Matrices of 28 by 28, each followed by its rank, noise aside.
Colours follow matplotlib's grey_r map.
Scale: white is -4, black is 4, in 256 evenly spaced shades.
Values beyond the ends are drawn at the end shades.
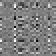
two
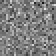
eight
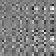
two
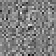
six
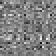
four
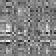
three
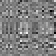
two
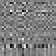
two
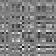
two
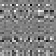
two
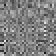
four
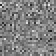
eight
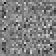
six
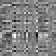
two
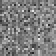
eight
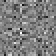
four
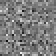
four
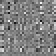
three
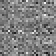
six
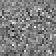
eight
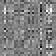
two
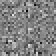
eight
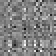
three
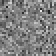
eight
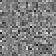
six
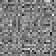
four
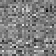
four
